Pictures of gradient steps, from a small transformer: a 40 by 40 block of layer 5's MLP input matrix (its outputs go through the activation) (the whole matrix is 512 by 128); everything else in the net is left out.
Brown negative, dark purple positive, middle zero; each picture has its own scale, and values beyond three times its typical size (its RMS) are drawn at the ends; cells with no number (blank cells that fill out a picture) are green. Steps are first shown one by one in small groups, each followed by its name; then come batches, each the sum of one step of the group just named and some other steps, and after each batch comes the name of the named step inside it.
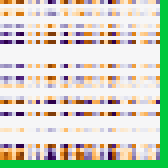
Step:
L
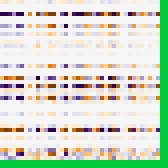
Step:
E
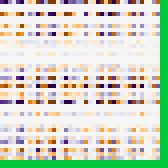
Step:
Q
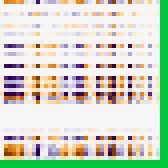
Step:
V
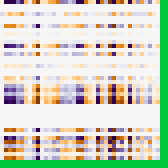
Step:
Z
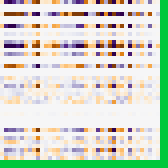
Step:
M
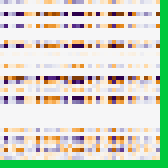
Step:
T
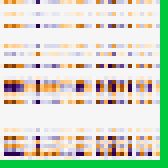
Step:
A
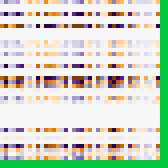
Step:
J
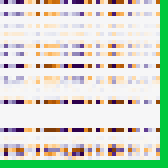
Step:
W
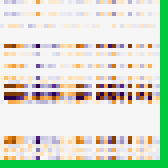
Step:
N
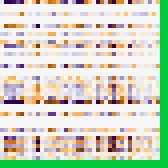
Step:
Z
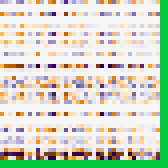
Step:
Q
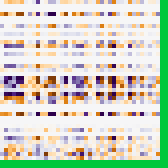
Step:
V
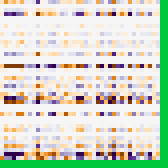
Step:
A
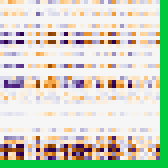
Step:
L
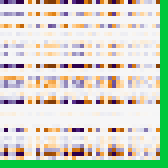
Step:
W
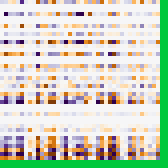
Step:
Q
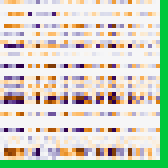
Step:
V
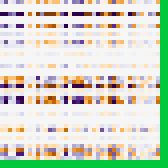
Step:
E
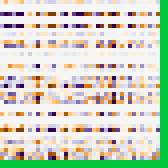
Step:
E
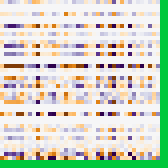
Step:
M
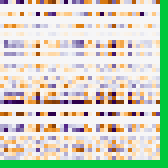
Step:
J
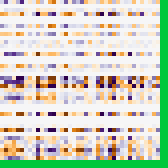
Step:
Q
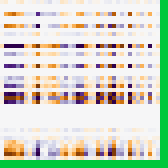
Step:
V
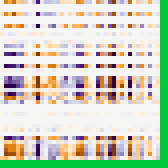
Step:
V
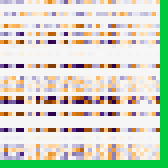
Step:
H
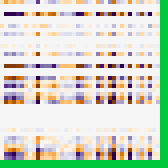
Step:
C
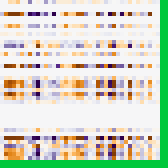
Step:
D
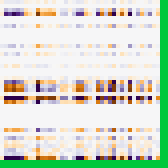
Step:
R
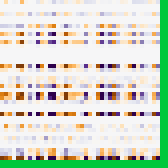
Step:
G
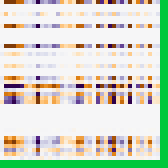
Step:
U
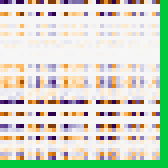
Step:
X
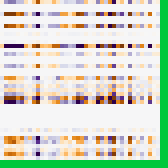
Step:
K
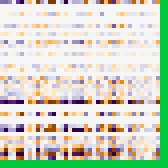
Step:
X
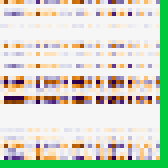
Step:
R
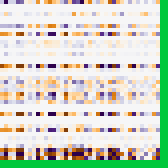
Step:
G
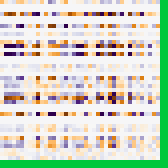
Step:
K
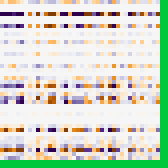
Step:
C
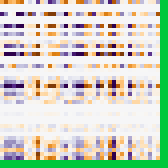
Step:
C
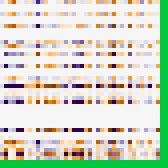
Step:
U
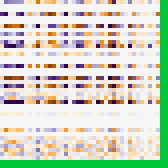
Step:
K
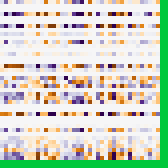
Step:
C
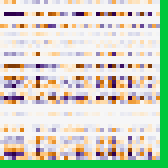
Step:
C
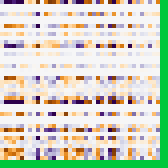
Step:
K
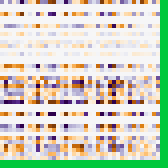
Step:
X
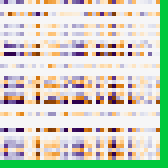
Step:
H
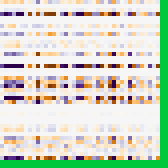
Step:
R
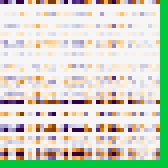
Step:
X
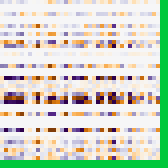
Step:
H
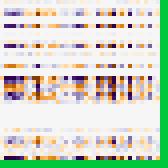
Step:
R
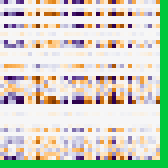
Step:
R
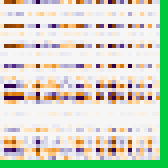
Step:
U
